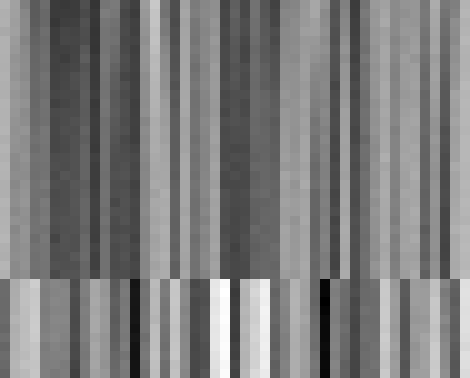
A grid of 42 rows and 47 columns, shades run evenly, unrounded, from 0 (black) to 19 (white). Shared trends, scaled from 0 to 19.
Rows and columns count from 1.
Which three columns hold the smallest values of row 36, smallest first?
33, 14, 24
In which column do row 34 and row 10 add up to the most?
47
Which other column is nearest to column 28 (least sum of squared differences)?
9
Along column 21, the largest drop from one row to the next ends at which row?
32
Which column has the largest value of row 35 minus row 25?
23
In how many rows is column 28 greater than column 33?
11
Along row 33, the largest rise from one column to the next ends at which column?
22
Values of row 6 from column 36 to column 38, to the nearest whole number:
5 8 11
